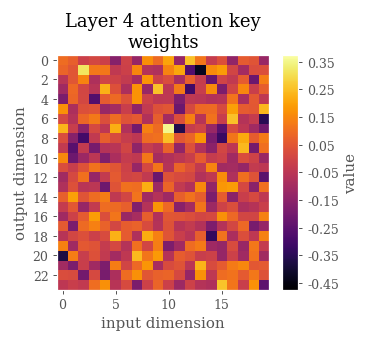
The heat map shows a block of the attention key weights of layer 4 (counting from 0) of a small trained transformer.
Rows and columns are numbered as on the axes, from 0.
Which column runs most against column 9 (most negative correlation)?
15
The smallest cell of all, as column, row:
13, 1
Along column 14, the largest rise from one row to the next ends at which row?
3
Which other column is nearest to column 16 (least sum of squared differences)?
6
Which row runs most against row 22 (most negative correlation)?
11
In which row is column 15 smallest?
8
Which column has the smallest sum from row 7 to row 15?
14
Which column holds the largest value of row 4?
7
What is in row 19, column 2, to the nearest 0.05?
0.05
